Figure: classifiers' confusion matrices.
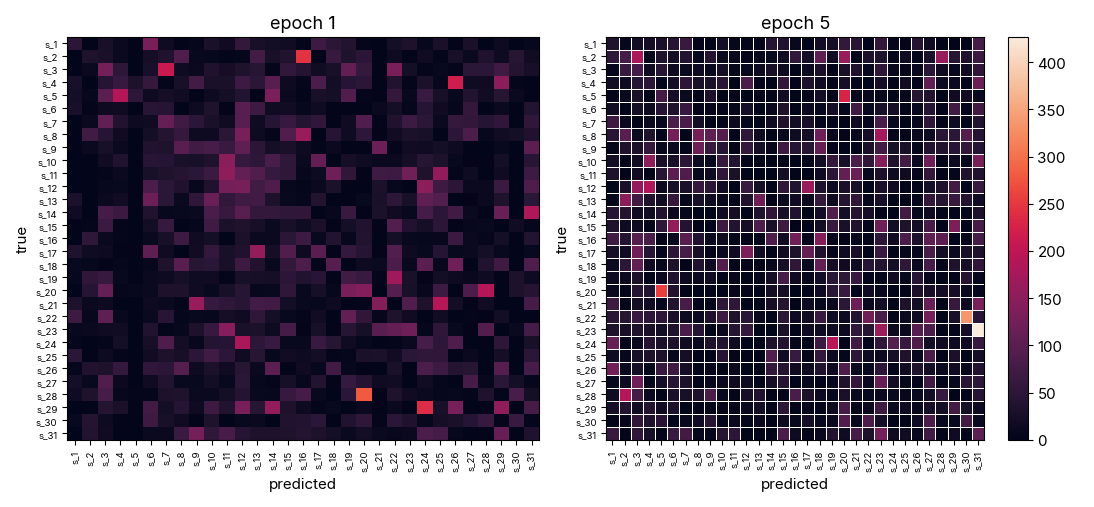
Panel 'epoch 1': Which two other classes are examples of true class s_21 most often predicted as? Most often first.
s_25, s_9
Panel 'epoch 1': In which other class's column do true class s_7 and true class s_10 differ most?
s_11
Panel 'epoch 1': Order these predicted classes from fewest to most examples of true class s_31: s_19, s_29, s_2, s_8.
s_19, s_2, s_8, s_29
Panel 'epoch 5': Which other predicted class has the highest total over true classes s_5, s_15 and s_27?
s_20
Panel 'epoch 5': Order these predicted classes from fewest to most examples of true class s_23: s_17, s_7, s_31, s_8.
s_17, s_8, s_7, s_31
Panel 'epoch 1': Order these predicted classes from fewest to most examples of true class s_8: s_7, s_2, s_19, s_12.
s_19, s_7, s_2, s_12
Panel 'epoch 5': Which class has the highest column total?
s_31
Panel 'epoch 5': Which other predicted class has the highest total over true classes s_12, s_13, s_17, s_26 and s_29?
s_3
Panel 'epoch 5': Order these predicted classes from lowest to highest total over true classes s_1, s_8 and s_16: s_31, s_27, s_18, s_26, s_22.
s_22, s_26, s_27, s_31, s_18
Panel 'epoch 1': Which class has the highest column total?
s_12
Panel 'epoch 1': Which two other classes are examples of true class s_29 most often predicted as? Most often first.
s_24, s_14
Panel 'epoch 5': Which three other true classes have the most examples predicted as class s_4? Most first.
s_12, s_10, s_16
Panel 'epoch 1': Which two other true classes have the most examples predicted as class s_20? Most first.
s_28, s_7
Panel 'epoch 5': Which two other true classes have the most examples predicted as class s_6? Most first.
s_15, s_8
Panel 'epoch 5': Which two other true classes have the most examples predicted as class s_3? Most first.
s_2, s_12
